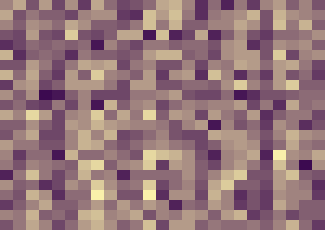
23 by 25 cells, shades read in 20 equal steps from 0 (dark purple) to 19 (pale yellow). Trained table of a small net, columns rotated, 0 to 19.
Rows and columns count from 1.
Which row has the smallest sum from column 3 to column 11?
10
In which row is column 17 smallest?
13
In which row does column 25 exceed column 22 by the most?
11
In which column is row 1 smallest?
18
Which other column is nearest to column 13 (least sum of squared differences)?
25
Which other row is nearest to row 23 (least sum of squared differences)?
7
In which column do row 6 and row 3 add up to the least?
2
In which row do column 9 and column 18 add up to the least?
1
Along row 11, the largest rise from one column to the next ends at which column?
9
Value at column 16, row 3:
7
